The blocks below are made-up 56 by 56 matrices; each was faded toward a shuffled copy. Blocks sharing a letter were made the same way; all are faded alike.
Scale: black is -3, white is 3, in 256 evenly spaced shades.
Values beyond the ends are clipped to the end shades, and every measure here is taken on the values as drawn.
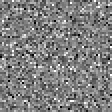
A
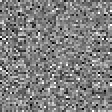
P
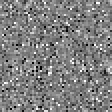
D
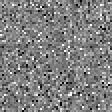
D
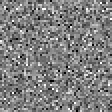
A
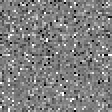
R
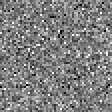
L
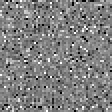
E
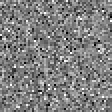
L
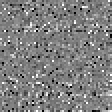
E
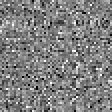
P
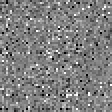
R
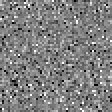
D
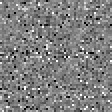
R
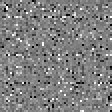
E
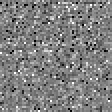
R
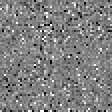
E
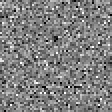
A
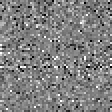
D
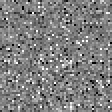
R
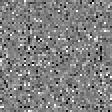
R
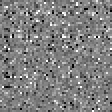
E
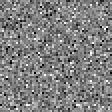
L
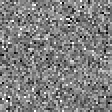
L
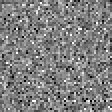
A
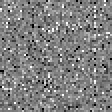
R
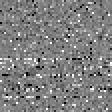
E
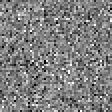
A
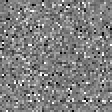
D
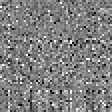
P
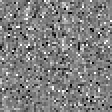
R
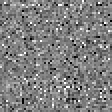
R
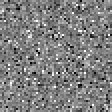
D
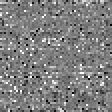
E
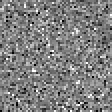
L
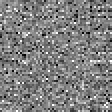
P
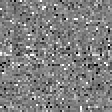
D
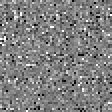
D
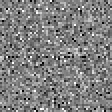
A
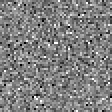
L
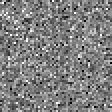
L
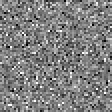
L
